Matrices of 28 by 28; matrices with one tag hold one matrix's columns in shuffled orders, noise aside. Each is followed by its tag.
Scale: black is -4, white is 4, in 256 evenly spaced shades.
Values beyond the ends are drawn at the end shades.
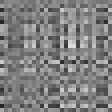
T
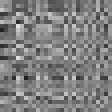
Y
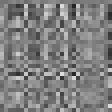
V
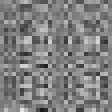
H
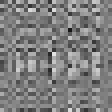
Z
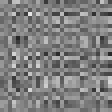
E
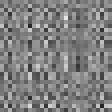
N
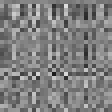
V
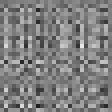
T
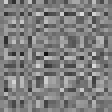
E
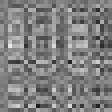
T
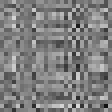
N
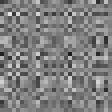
E
